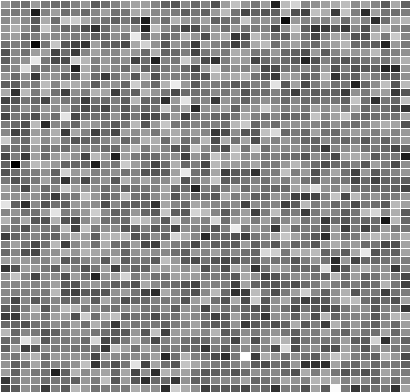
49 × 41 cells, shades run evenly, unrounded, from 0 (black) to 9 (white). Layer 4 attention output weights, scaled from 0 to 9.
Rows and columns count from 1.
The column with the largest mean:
14
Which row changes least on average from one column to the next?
36
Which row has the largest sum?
32
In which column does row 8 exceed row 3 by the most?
4
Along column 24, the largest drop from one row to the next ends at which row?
30
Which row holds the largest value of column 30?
1
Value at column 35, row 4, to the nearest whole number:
2
